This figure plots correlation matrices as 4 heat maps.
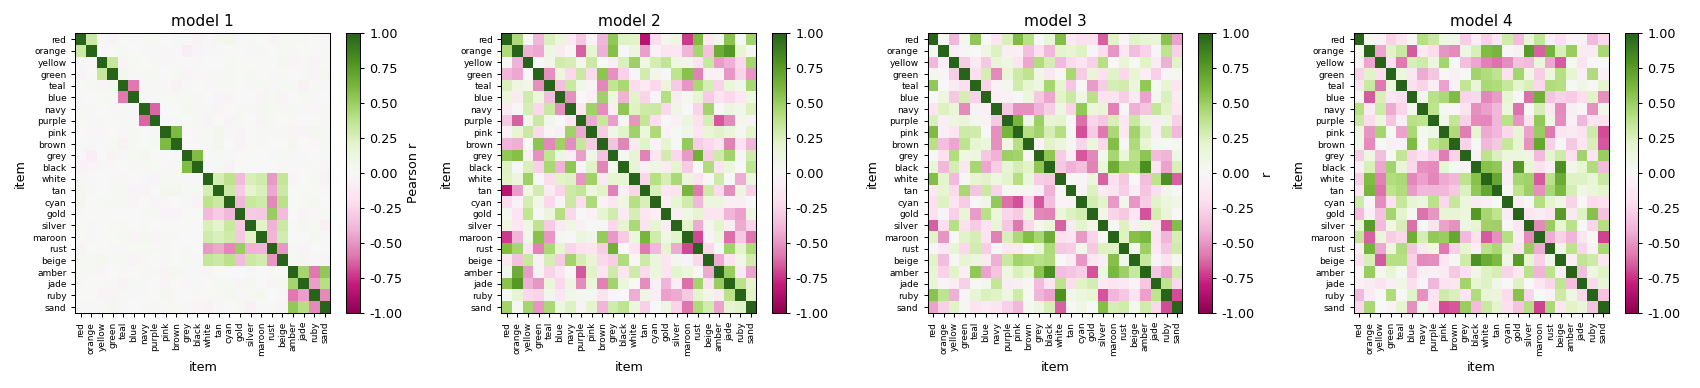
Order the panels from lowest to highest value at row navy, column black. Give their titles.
model 4, model 3, model 1, model 2
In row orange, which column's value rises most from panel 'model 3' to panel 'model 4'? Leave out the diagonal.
silver
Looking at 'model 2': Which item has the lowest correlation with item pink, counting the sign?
purple
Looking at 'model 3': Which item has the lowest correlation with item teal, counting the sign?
gold
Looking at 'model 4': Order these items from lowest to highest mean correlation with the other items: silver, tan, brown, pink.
pink, brown, silver, tan
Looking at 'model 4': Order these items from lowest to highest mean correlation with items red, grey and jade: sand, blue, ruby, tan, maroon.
ruby, blue, maroon, tan, sand
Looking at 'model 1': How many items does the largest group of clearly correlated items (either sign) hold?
8
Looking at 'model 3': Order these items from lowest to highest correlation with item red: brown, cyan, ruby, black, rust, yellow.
yellow, cyan, rust, black, brown, ruby
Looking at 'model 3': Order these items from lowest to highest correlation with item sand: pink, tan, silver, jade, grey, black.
pink, jade, tan, grey, black, silver
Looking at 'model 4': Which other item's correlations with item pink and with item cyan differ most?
yellow
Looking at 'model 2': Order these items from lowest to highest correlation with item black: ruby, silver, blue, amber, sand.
blue, amber, ruby, silver, sand
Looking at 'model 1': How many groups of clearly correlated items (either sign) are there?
8
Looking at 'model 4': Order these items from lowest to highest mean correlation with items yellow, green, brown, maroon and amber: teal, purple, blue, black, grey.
grey, teal, black, purple, blue
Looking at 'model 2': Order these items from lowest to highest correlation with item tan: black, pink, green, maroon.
black, pink, green, maroon
